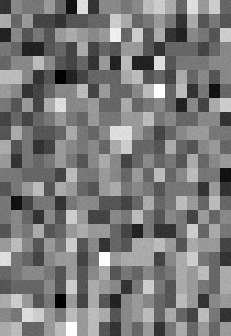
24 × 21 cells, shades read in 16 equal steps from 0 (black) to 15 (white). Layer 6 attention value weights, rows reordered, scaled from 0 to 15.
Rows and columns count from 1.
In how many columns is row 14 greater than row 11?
11
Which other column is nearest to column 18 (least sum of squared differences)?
20
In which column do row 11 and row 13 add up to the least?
21
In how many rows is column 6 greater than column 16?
9
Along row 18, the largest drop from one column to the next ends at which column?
8
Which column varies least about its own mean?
5
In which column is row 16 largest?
7
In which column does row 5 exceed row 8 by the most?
4
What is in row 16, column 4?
3
